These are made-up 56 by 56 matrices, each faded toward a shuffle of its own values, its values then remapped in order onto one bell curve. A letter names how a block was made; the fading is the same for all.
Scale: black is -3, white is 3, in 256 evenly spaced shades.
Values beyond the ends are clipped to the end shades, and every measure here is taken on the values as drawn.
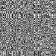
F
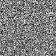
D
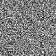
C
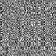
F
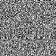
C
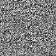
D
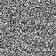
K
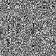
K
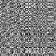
F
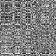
F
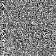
D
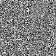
D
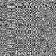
F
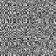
F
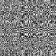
F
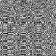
F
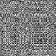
F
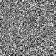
K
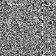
D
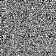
D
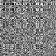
F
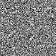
D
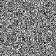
C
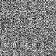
C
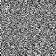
C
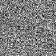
C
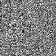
K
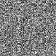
K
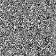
D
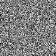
D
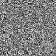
C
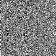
D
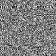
C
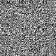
K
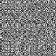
F
